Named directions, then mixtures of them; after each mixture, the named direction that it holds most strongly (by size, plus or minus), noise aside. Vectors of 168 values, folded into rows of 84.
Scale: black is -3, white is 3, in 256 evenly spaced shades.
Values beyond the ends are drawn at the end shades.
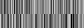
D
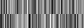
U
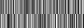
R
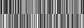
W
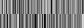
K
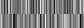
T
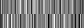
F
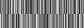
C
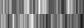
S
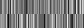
R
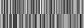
T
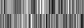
U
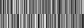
K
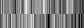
F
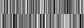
T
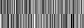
D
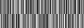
C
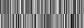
C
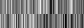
S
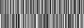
C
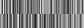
K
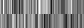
S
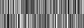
R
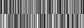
W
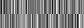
C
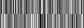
W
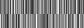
C
